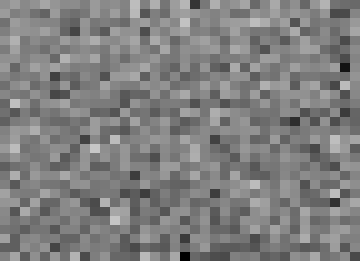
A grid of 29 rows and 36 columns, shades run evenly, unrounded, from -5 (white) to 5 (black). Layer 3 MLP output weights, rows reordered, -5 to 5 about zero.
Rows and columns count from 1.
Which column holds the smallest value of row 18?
20
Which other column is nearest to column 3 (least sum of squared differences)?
21
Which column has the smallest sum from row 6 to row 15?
24
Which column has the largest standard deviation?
19
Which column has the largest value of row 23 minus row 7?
10
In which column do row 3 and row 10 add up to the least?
27
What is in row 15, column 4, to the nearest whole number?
-2
